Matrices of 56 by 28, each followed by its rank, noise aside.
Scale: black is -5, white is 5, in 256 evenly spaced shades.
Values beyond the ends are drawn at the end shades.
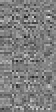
four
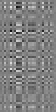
one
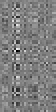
two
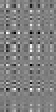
one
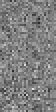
six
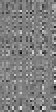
three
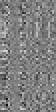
four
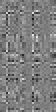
three
